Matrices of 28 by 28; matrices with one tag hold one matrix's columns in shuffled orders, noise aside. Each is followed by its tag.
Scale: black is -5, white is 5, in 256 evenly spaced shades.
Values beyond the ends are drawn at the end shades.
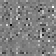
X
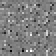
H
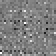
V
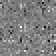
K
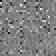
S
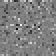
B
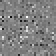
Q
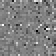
B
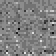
V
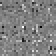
K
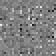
X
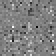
K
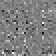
V
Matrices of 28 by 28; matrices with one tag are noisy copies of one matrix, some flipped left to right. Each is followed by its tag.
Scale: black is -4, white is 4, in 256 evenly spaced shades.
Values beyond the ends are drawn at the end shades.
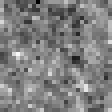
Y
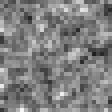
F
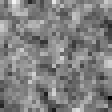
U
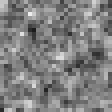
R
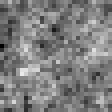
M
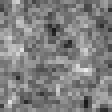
M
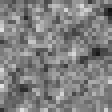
F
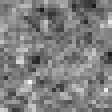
Y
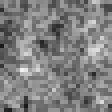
M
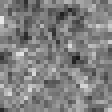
Y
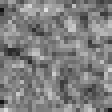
F
